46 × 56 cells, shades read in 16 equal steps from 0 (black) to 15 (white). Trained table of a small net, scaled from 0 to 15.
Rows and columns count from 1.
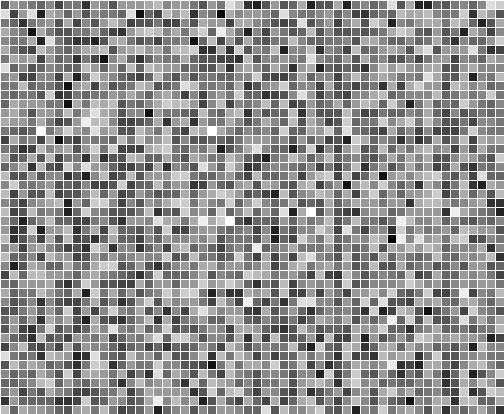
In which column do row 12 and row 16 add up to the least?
8
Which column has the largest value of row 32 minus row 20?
10
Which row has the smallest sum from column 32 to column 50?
1
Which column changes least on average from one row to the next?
38
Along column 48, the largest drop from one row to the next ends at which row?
35
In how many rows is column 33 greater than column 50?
24
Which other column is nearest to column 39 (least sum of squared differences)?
36
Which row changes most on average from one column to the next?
42
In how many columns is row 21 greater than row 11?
24
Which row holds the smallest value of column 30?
18
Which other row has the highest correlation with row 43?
15
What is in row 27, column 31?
2
